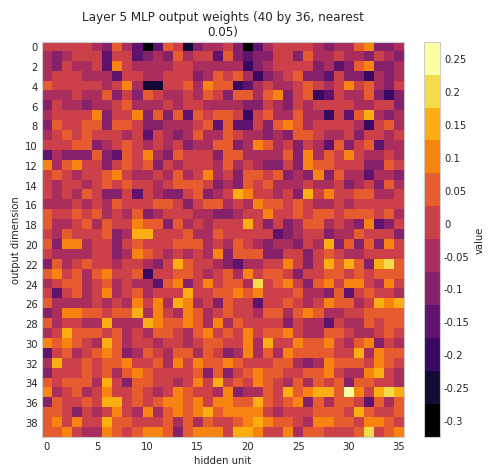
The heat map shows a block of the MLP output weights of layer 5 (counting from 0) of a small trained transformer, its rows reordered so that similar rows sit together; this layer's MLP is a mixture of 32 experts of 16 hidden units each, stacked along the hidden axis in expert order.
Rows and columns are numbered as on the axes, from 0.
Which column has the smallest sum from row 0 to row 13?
20
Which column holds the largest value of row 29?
2
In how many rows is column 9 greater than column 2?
15
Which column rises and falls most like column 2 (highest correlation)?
3
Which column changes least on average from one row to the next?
29
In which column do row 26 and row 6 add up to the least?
21
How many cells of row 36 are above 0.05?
9
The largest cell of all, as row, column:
35, 30
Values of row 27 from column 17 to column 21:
0 0.05 0 0 -0.05
